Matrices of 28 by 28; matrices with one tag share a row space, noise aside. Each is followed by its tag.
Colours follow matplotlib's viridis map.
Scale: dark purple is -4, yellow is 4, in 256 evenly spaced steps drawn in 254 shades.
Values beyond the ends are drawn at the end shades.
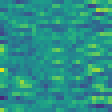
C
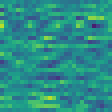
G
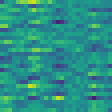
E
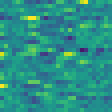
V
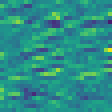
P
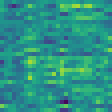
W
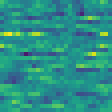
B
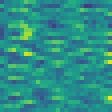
P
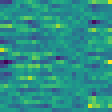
E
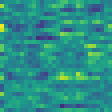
G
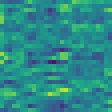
W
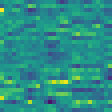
W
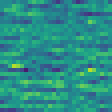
B
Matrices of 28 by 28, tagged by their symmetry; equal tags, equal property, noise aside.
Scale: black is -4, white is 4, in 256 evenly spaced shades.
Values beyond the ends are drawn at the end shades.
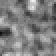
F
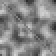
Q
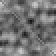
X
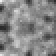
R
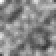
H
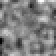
F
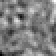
F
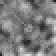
H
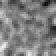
F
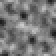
X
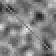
Q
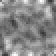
X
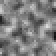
X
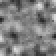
X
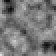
Q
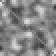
X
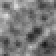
H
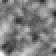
Q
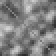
H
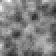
H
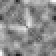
H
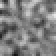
F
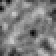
H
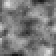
X
